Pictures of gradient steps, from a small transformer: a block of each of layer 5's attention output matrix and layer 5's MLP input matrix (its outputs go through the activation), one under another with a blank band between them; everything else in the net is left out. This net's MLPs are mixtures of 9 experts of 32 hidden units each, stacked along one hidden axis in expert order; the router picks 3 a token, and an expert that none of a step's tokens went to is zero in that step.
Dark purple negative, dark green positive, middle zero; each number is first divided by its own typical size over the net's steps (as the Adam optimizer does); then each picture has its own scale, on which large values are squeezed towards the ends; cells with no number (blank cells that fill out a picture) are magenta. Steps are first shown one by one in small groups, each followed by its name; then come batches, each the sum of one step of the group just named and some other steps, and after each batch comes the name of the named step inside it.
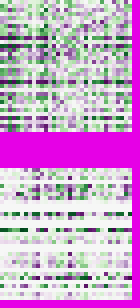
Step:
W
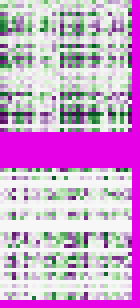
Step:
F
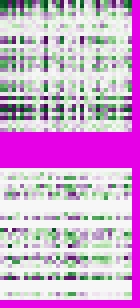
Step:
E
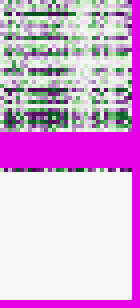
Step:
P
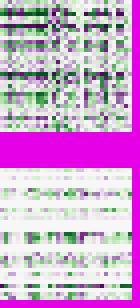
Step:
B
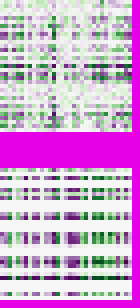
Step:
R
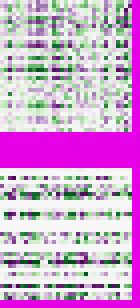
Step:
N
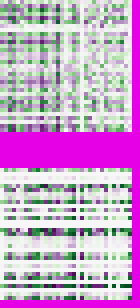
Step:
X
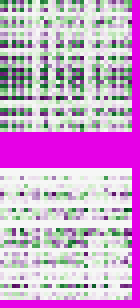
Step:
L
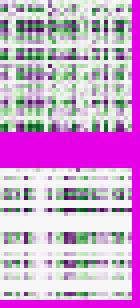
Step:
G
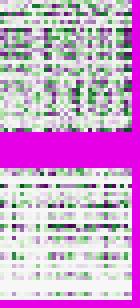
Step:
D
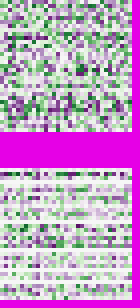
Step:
W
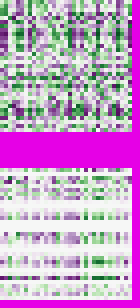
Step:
R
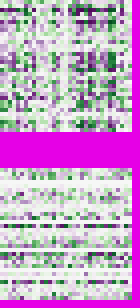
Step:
L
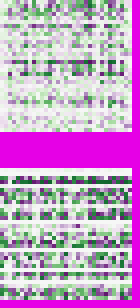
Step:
B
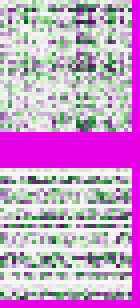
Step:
F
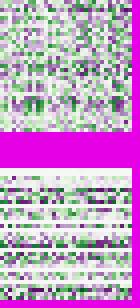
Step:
N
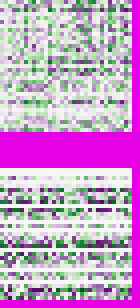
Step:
N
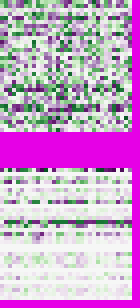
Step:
P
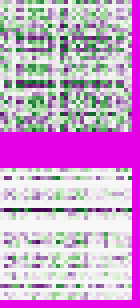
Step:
F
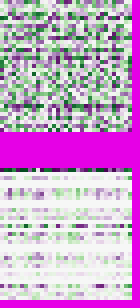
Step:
B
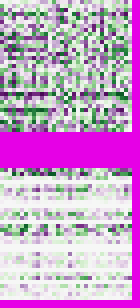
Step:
W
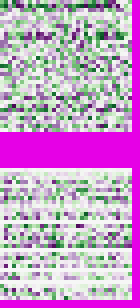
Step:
E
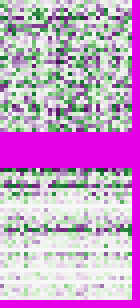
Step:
B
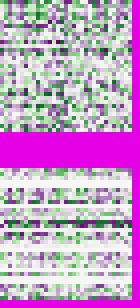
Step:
B
